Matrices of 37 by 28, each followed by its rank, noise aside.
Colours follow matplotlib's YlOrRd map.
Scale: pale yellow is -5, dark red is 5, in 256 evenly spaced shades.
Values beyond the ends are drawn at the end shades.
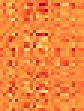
three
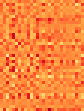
three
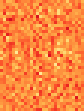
eight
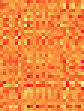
four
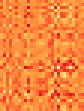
three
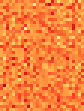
eight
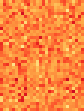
eight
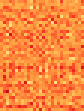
eight
